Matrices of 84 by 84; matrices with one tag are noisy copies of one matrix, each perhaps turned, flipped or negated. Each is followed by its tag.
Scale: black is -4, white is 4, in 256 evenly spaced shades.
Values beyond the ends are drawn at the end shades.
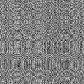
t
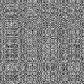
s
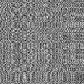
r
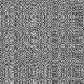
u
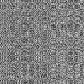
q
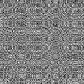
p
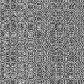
q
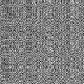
u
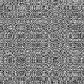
p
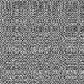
u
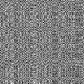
u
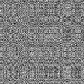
s
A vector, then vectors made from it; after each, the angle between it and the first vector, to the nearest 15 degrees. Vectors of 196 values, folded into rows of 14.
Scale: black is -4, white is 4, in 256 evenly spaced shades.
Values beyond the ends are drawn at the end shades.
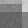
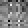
120 degrees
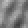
90 degrees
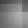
120 degrees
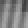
135 degrees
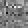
75 degrees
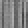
90 degrees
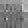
30 degrees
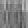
45 degrees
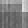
15 degrees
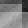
165 degrees
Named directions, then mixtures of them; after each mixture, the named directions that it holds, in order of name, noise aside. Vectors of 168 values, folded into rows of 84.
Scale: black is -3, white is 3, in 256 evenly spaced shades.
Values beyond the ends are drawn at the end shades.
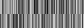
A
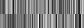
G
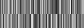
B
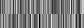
B, G.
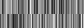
A, G.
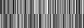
A, G.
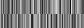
B.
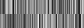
G.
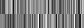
G.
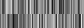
A, G.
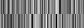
B, G.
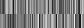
G.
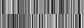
A, G.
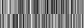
A, B.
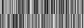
A.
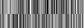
A, B.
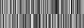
B.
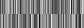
B, G.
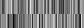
A, G.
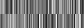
G.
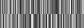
B.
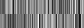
G.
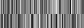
B.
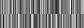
B.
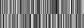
B.
